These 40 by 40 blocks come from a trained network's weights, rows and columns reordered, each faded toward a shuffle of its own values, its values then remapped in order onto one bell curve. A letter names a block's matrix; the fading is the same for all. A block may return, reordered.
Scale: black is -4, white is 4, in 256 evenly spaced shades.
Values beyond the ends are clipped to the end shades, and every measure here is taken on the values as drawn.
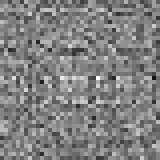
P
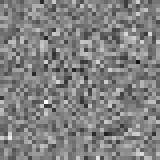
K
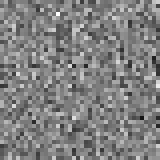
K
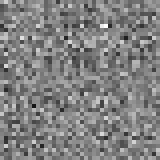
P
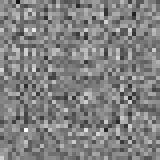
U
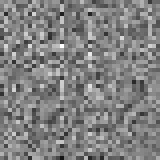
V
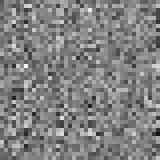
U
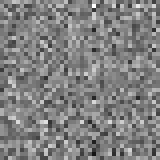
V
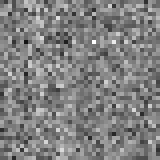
K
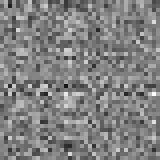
U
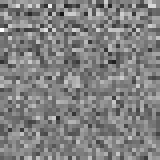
P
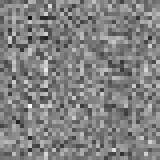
V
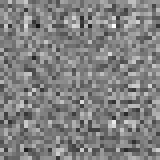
U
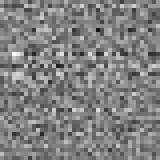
P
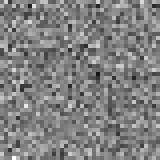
K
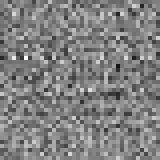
P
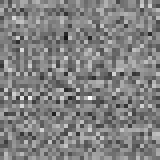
P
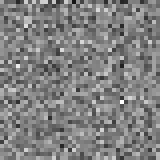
K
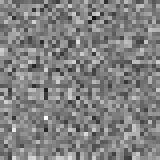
U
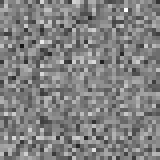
P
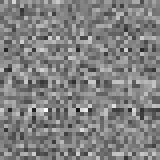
P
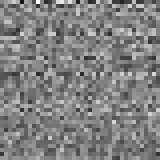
P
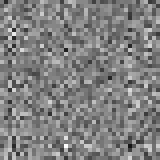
U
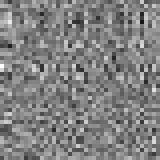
U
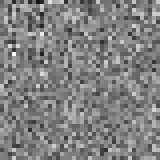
K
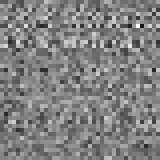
P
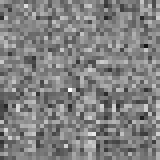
V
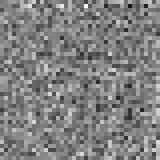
K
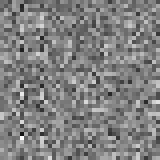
V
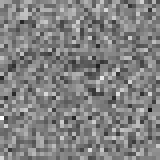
K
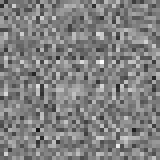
U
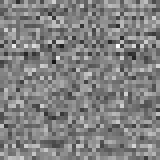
P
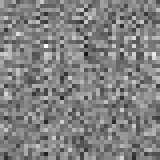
U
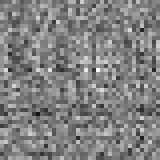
P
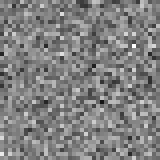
K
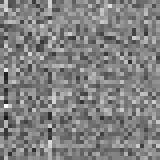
V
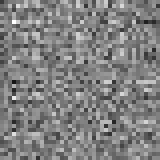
U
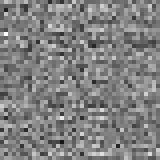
U
